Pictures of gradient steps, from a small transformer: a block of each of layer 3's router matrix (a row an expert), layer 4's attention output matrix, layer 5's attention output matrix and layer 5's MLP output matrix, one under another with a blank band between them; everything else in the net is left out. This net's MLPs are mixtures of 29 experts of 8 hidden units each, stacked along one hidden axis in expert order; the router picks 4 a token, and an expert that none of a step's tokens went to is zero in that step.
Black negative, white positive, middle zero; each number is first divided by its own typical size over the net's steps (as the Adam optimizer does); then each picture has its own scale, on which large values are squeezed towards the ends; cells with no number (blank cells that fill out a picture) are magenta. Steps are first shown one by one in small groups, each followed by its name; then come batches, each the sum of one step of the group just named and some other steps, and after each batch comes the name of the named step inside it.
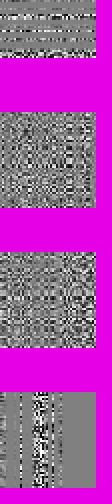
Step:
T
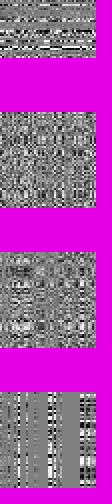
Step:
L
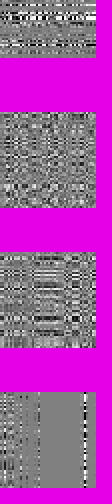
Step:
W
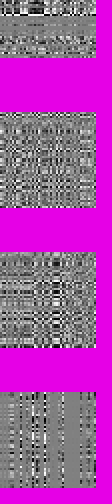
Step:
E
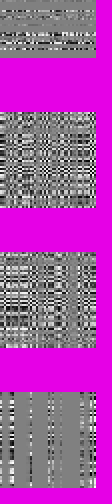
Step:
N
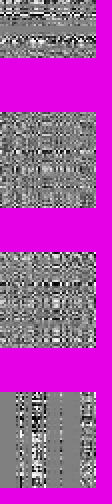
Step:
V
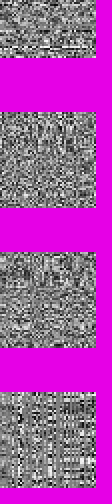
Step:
L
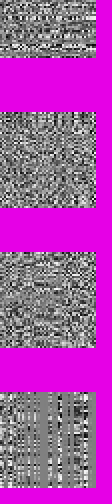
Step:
W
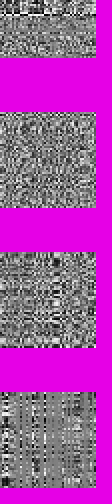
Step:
E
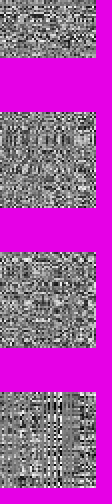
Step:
V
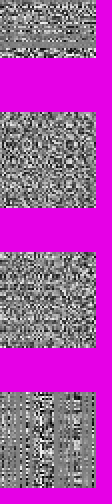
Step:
T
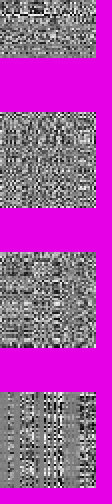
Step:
E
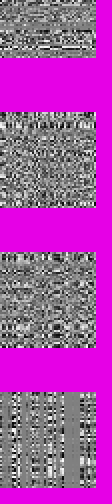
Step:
L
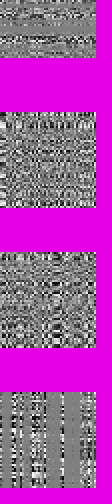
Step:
V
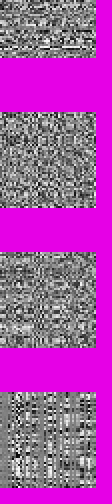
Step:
L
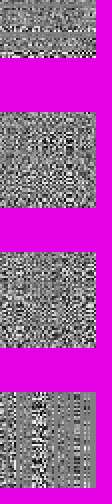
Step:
T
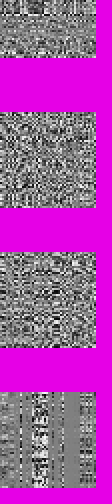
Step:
E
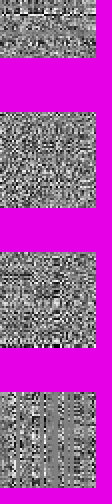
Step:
E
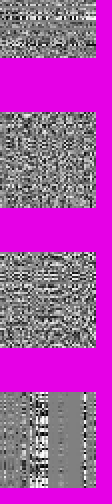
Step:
W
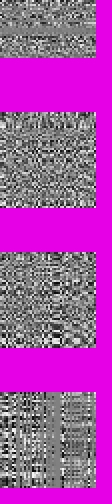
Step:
V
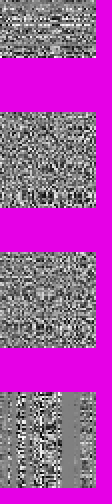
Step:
T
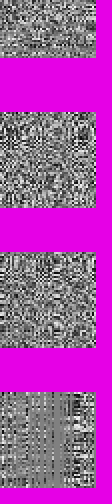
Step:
W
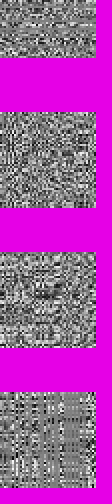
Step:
N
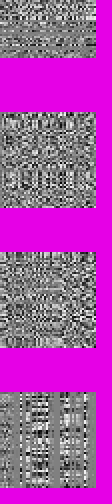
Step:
W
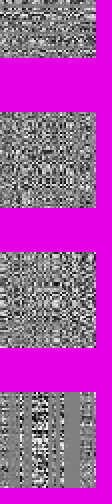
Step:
V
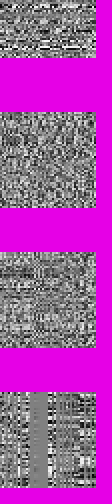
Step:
L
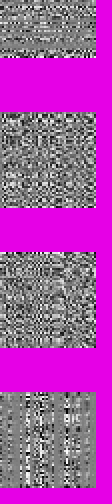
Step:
T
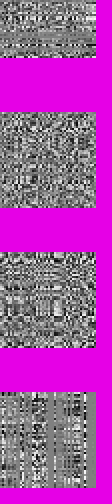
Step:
W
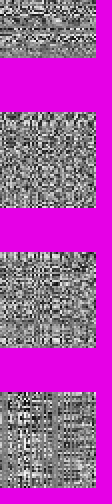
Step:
V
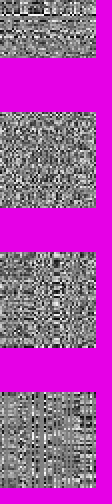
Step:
E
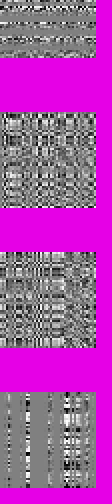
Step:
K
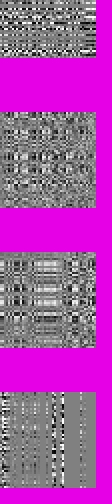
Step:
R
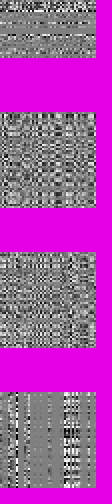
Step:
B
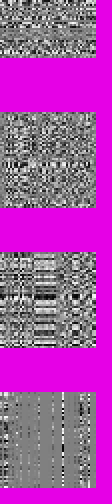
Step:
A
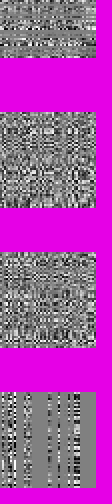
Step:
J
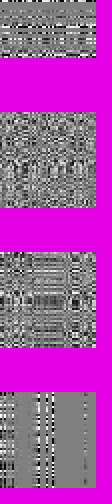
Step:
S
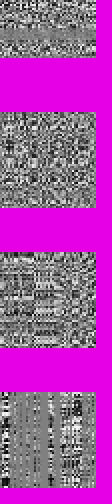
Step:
A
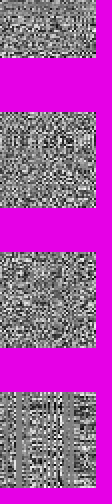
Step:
J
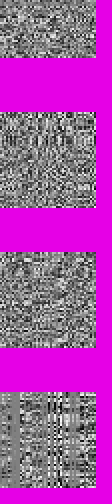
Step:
K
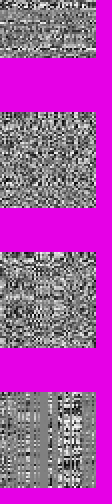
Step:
K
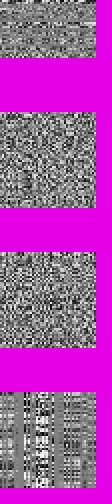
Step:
S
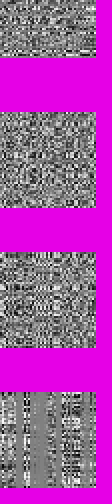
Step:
R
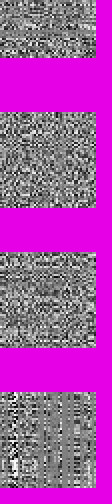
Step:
J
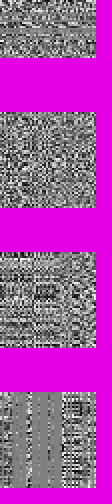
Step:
A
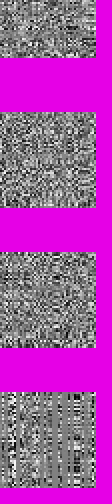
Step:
J
